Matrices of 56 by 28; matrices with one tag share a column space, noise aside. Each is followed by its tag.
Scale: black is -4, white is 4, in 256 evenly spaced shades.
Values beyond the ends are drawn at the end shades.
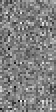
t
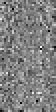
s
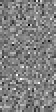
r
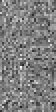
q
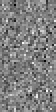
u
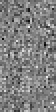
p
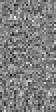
r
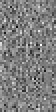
p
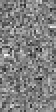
p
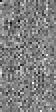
q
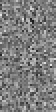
q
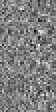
u
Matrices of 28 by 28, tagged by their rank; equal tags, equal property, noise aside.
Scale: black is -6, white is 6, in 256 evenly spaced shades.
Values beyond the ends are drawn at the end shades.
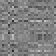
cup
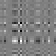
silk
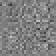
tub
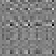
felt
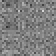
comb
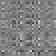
cup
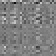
felt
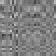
felt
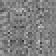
tub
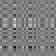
silk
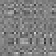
cup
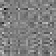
cup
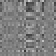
felt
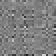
cup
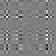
silk
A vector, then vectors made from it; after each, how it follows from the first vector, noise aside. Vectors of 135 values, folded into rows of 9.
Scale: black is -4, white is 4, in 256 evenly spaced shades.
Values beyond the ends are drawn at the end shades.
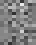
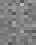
shrunk.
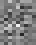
wrapped around.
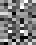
reversed, negated, scaled up.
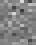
negated, partly zeroed.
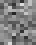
sign-scrambled.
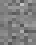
shrunk.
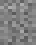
shrunk.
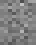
shrunk.
